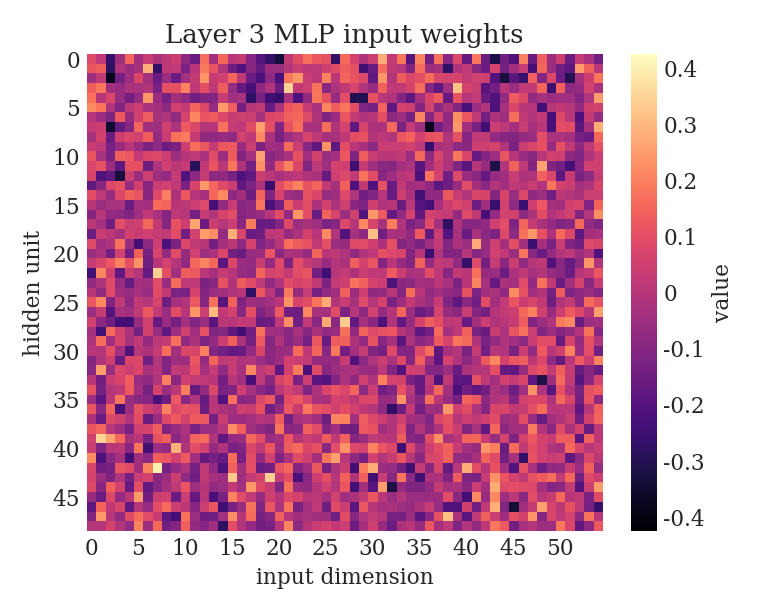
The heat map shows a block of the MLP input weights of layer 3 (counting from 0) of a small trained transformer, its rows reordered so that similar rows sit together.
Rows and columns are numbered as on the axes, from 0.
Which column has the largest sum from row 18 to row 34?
46
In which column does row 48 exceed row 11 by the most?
43
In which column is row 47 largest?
38
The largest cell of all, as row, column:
42, 7
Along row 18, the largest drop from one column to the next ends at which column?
31
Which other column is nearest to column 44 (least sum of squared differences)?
51
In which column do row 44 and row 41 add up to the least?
4
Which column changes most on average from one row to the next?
25
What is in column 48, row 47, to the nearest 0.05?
-0.1
